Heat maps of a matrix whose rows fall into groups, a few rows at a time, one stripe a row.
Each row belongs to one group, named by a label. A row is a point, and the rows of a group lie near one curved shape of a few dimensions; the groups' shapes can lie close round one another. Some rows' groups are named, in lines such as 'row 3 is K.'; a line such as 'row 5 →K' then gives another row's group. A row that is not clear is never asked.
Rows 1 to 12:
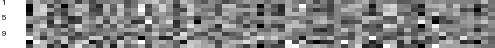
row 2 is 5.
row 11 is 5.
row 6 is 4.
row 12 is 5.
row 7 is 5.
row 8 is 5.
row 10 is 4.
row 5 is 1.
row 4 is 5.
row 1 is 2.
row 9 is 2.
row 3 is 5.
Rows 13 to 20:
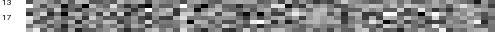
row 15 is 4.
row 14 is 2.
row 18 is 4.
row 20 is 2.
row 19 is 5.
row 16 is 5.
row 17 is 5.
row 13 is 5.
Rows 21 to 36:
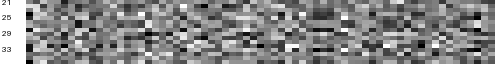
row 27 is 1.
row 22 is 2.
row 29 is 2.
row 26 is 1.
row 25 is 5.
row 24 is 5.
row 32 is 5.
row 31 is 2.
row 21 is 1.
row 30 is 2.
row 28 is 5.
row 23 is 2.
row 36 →5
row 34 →4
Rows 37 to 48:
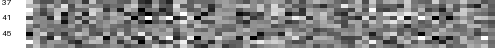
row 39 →4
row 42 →2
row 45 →5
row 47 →4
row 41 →4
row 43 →1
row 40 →2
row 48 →2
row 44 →2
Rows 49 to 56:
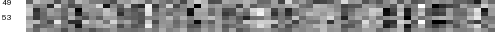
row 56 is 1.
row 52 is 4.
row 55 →4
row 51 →4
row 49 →5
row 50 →4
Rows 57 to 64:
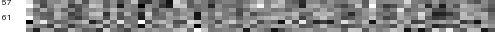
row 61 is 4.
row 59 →1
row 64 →1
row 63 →4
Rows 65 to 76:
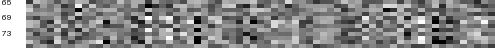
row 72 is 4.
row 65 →5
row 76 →2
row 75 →4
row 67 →4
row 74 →4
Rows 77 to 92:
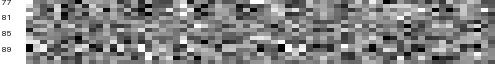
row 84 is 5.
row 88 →5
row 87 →2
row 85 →1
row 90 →1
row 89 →5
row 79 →4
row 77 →4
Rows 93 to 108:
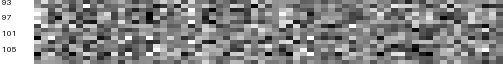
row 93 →2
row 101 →2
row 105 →1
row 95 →2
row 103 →2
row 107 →2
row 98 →2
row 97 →4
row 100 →1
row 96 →4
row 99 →5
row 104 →1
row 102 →5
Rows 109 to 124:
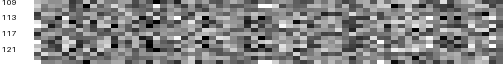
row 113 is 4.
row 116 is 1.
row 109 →2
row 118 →4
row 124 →4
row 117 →5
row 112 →5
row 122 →2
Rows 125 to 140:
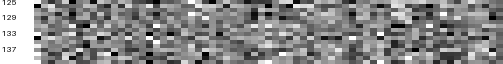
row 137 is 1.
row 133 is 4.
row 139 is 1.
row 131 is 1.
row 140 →4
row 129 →1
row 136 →4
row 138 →4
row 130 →1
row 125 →2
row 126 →5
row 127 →1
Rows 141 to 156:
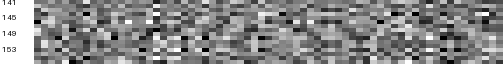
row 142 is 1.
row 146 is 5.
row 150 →4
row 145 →2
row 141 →2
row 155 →4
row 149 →4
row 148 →2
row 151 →2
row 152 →2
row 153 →4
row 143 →5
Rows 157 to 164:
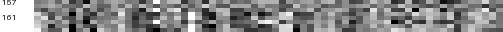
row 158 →2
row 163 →2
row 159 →4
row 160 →2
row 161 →2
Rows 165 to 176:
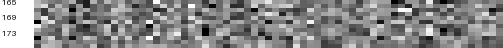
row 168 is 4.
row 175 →2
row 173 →4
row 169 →2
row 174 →5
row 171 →4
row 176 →2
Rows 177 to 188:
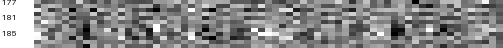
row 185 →4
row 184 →1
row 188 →1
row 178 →2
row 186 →2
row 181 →1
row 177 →1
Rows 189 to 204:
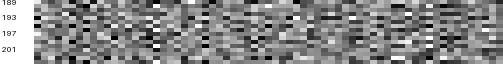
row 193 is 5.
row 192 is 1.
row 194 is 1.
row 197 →5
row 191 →2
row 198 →4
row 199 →1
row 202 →2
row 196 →1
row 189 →2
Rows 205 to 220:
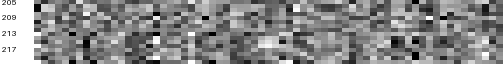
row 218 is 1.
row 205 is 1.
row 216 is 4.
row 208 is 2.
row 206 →5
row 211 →2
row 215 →4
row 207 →5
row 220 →2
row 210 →5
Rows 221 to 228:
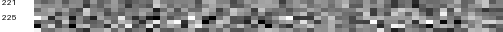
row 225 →2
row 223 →2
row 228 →4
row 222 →1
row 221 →1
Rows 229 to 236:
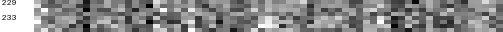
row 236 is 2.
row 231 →2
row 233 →4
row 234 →4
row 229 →1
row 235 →4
